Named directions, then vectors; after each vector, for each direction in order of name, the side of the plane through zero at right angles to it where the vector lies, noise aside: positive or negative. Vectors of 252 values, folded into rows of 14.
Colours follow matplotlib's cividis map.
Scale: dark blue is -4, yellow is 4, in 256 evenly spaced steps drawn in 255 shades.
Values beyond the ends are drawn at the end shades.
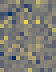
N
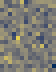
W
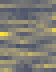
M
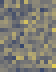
positive, positive, negative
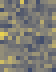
positive, negative, positive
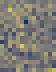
negative, negative, positive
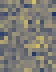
negative, positive, negative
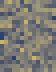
negative, positive, negative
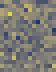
negative, negative, negative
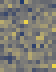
positive, positive, negative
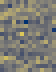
negative, negative, positive
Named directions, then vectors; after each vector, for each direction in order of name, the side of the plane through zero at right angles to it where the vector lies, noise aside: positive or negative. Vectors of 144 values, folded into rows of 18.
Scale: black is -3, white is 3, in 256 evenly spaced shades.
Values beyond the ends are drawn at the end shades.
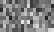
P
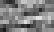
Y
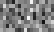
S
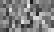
positive, negative, positive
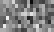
positive, negative, negative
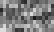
positive, positive, negative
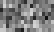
positive, positive, negative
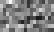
negative, negative, negative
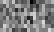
positive, negative, negative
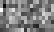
negative, negative, positive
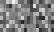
negative, negative, negative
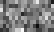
negative, negative, positive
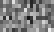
positive, negative, negative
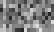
positive, positive, negative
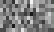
negative, positive, positive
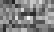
negative, positive, positive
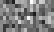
negative, positive, positive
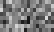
negative, negative, negative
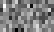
positive, positive, negative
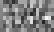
negative, positive, positive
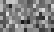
negative, negative, negative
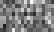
negative, positive, positive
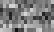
positive, positive, negative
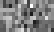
negative, negative, positive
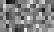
positive, positive, positive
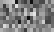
positive, negative, negative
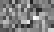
positive, negative, positive
